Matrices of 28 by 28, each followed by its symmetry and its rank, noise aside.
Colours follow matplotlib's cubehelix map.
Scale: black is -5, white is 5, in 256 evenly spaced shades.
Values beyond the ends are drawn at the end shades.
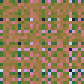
symmetric, rank one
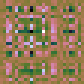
no symmetry, rank two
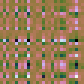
no symmetry, rank one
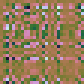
antisymmetric, rank two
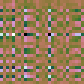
no symmetry, rank one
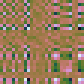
symmetric, rank one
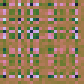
symmetric, rank one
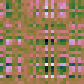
no symmetry, rank one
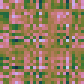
no symmetry, rank two
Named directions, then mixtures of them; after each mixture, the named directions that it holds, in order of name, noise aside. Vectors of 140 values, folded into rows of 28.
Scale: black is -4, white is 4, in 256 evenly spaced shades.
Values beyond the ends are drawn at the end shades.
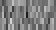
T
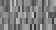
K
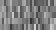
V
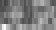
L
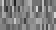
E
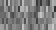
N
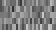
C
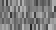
K, N, T.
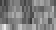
L.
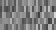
C, E, T.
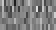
E.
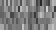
N.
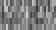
E, N, T.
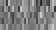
N.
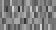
E, K.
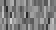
E, T, V.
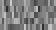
E, K, V.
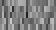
T.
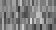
C, T, V.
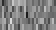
T.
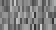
K.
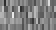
N, T, V.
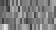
K, L, N.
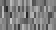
E, K, T.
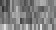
C, K, L.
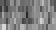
E, L, T.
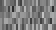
C.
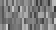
K, N, T.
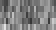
L, T, V.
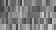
C, L, N.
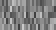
K, N, T.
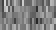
C, E, N.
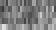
L, N.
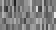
E.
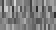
E.
